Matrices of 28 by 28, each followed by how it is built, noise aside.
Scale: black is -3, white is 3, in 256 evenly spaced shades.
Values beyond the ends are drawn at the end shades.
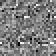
uneven rows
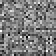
blocks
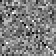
diagonal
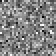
noise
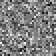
noise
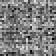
blocks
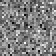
noise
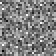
repeating rows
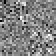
block diagonal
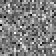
noise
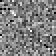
diagonal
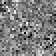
block diagonal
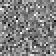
noise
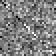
diagonal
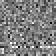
uneven rows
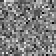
noise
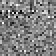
uneven rows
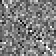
diagonal
